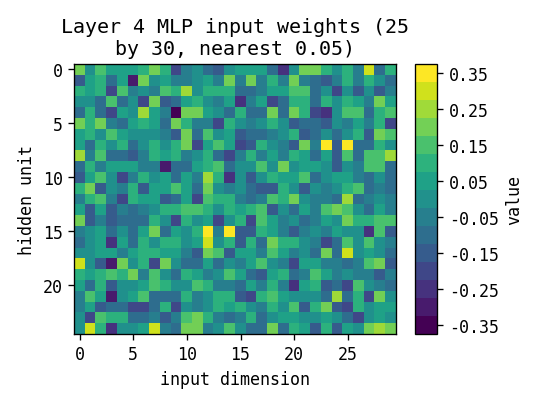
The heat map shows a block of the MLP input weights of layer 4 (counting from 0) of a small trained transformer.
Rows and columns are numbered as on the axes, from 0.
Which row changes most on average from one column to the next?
7
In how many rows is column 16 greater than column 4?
11
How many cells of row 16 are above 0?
14
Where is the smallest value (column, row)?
9, 4
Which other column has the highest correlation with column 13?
19
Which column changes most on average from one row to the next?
3
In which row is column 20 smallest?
20
